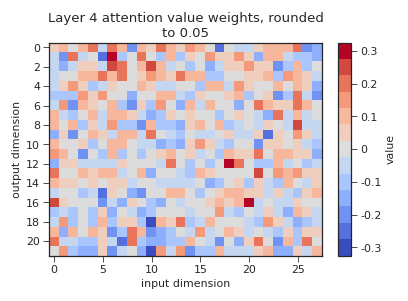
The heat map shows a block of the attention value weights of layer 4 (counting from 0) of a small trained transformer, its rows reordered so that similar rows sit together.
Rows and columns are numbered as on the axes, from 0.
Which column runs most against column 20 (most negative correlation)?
5
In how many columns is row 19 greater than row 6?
11
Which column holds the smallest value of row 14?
16
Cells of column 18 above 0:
9
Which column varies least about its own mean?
15
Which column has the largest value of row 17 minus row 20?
17
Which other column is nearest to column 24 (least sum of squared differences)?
14
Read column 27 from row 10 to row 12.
-0.1 -0.15 -0.05
